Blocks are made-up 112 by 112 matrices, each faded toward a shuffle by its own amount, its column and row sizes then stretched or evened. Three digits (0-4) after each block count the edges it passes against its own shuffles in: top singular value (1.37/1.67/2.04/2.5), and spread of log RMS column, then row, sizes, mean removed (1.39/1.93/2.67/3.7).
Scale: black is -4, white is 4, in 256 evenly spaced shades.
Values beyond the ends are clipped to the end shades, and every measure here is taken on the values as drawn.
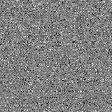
2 0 2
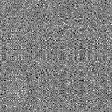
4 0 2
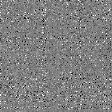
1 2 3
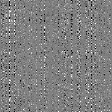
4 4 1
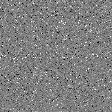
1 1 1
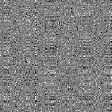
4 2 0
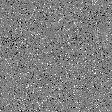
1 0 1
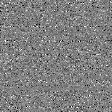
1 0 3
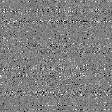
3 1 3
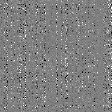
2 4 2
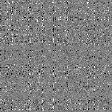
3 3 3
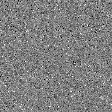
1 1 1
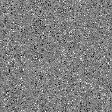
0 2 0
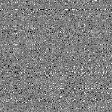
3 1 3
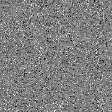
2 1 0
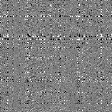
4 3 3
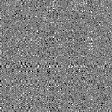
4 2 2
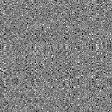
4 2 1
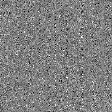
1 3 0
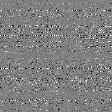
3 2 4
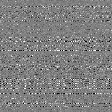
4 0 4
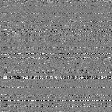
4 0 4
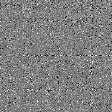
1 2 2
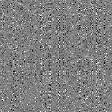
4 3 1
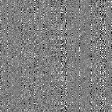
4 4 1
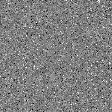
0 2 0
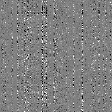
3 4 0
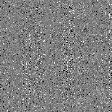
2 3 1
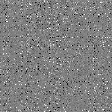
2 2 2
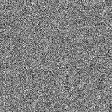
3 1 0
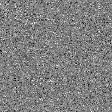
1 0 1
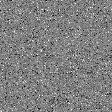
0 0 1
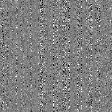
0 4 1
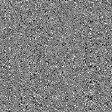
2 2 1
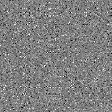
3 1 1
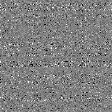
1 2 3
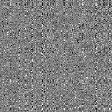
4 3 1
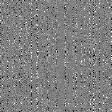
2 4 1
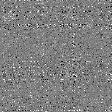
0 2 3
